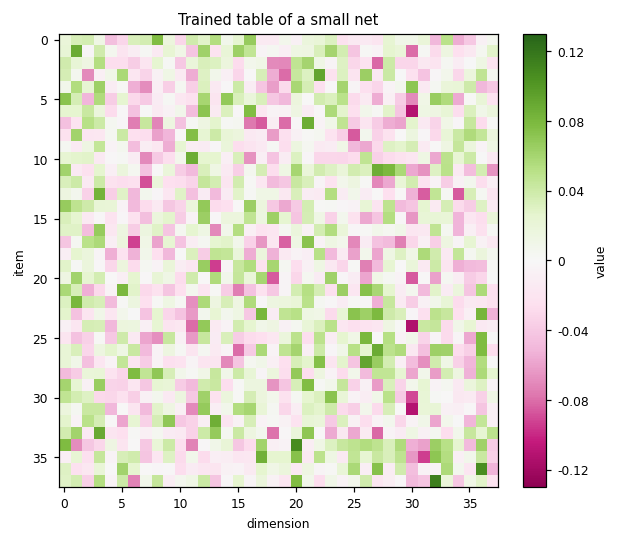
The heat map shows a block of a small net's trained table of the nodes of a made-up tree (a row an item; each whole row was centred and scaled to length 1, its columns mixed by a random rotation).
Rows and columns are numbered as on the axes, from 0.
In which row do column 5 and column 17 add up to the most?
35
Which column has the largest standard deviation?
27
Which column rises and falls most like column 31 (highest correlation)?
2
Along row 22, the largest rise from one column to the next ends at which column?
12
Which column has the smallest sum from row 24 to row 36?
30
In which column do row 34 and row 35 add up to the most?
20
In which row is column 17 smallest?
7
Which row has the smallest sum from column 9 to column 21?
21
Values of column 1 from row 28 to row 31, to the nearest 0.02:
-0.04 0.02 0.04 0
